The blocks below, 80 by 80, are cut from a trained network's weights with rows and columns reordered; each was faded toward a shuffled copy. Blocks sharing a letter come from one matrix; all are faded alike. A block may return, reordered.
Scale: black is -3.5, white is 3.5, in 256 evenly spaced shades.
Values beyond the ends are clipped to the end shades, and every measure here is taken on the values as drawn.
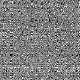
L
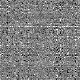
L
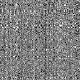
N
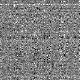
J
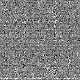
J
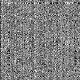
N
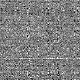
J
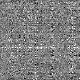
J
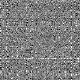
L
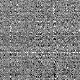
L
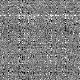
L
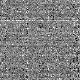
J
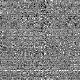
J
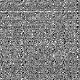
J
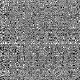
L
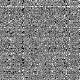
L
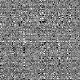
L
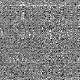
J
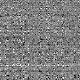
L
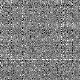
L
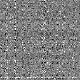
L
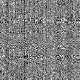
N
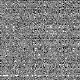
L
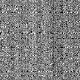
N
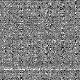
J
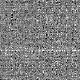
J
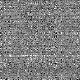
L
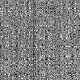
N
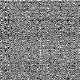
L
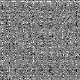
L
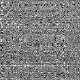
L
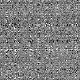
L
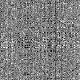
N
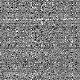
L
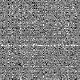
J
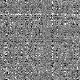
L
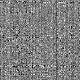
N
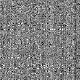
N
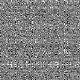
L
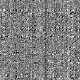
N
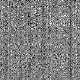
N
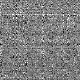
J
